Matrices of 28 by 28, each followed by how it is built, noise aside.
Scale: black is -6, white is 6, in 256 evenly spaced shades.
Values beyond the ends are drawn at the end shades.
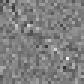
banded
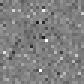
sparse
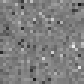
sparse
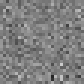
low rank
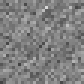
Hankel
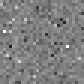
sparse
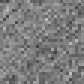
Hankel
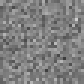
noise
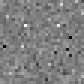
sparse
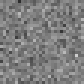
noise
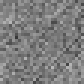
Hankel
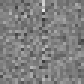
uneven columns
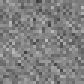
Toeplitz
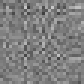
low rank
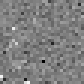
sparse
